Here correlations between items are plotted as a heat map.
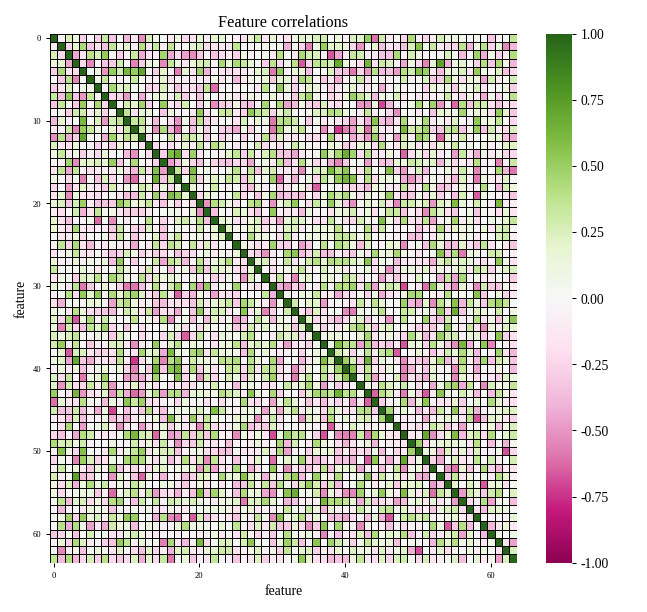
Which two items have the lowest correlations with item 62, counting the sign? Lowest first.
50, 1
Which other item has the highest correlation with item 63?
34
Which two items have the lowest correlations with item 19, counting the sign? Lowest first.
58, 2
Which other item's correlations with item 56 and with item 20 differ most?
55
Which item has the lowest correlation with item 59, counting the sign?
54
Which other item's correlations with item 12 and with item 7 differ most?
4
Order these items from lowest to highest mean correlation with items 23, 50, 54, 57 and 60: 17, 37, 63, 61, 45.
37, 17, 63, 45, 61
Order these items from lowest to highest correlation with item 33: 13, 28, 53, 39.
39, 28, 13, 53
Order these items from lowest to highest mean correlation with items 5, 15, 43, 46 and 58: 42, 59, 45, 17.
59, 17, 45, 42
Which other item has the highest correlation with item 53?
3
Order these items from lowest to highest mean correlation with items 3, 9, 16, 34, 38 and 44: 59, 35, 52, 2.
2, 52, 35, 59
